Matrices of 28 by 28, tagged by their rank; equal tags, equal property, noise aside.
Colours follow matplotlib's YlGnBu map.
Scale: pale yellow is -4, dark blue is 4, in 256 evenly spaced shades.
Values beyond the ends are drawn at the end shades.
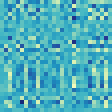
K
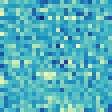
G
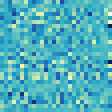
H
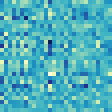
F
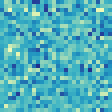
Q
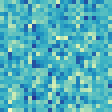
Q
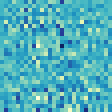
H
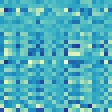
F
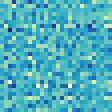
H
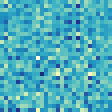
H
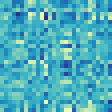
K
